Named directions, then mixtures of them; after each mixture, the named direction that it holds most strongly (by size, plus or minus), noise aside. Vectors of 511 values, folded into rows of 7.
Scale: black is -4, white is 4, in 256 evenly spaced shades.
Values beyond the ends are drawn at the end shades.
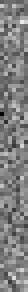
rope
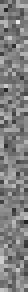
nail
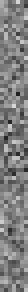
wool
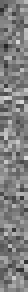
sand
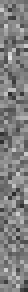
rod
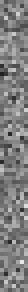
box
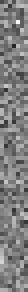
nail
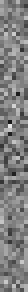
wool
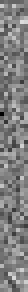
rope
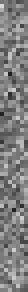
rod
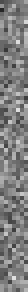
sand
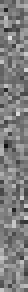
nail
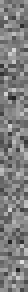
box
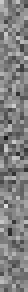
wool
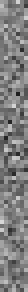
wool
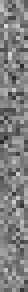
rod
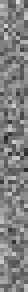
wool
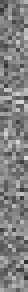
sand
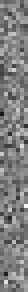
box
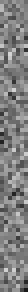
rod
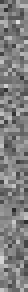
nail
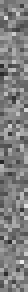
box
